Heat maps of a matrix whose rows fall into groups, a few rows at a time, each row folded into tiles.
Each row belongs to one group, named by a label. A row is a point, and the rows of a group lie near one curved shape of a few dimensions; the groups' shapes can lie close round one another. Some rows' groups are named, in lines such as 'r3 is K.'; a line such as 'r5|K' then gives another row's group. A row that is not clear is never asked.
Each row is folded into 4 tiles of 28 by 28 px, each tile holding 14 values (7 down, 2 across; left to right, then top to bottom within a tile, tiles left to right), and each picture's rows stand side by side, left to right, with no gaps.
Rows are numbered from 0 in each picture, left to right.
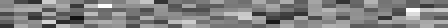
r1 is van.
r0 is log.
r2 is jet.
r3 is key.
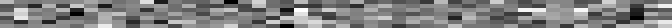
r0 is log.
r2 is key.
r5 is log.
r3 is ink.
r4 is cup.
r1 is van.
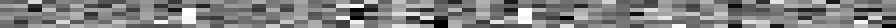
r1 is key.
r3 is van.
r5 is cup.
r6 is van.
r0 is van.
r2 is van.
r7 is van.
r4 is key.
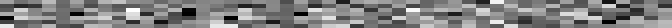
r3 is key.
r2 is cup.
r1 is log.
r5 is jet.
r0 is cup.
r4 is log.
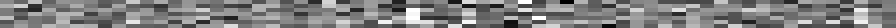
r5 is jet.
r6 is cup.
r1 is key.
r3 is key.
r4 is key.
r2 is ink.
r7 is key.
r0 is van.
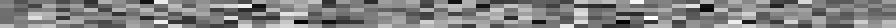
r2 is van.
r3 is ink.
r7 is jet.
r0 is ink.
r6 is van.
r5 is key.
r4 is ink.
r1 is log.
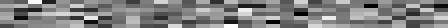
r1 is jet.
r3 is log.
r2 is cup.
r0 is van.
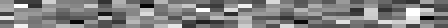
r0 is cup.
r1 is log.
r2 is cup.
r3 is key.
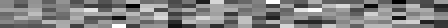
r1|ink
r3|ink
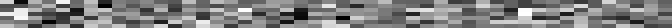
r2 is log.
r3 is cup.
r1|van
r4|key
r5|cup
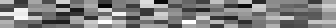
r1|van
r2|ink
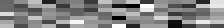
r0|van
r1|ink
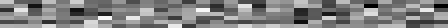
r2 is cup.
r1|key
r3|log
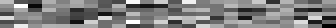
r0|cup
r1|key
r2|van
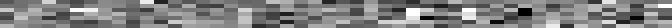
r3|key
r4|log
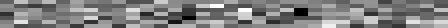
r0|key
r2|log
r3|jet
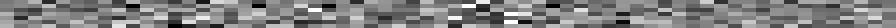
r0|van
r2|log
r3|jet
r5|jet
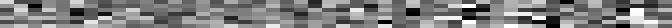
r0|cup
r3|cup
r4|van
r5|key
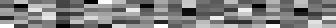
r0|ink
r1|cup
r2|cup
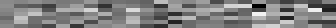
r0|key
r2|ink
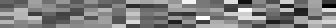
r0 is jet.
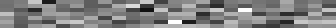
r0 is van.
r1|van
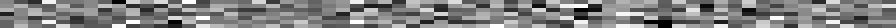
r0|log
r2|van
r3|key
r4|ink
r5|van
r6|cup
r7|log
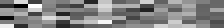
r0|ink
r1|van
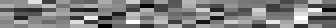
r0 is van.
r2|key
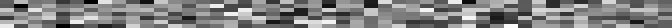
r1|log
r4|jet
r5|cup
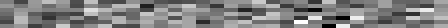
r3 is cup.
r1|ink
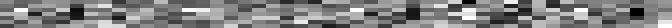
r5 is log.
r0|log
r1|cup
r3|log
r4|jet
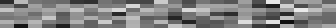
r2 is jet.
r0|ink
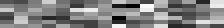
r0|cup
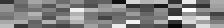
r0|key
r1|key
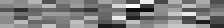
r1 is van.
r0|van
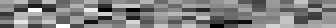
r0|key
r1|van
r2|ink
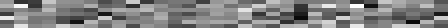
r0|cup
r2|log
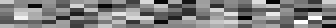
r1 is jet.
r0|log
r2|van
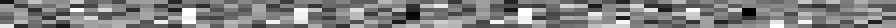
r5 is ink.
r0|key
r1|key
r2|key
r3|log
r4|key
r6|log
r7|key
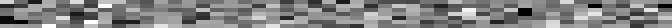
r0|ink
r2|ink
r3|ink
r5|log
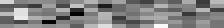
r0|log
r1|ink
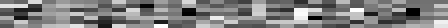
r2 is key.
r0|van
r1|cup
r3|log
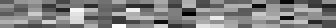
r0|key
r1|cup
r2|ink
